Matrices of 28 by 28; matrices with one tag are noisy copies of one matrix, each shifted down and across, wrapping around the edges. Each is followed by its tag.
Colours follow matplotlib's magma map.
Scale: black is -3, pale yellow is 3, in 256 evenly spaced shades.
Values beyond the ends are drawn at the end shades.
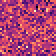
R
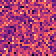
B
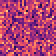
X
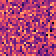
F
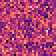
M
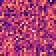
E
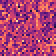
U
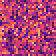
X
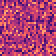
E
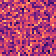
B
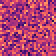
B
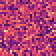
R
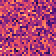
R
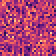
E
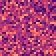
R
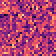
U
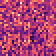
E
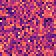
U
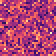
R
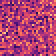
B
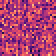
E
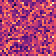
B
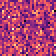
X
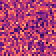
B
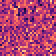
U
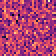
F
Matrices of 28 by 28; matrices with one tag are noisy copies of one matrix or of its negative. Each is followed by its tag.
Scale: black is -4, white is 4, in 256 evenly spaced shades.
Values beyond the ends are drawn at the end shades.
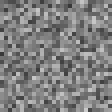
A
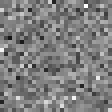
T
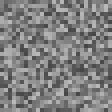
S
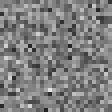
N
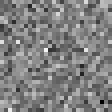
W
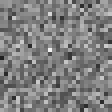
N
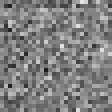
A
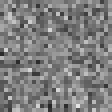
W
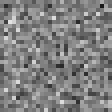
S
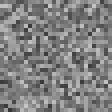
W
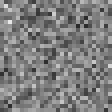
N
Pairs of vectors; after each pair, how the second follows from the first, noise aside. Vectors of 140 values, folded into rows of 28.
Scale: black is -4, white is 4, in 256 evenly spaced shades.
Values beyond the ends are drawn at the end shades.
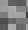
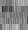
wrapped around, partly zeroed.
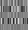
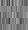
wrapped around, shrunk.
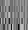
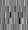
wrapped around, partly zeroed.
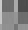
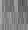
shrunk.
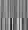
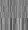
shrunk.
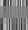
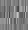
wrapped around, shrunk.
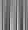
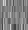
wrapped around, partly zeroed.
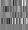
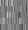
wrapped around, shrunk.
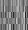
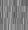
reversed, shrunk.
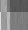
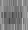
wrapped around, shrunk.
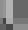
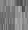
reversed, shrunk.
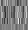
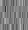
wrapped around, negated, shrunk.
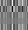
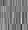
wrapped around, shrunk.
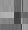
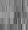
shrunk.
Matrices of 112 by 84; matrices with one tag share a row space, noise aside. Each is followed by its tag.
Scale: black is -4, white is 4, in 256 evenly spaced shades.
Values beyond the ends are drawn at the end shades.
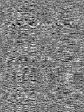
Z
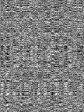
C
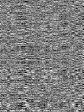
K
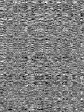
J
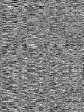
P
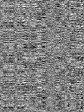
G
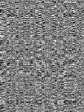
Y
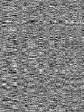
P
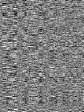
P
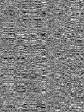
G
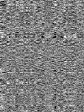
Y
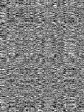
Y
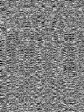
Y
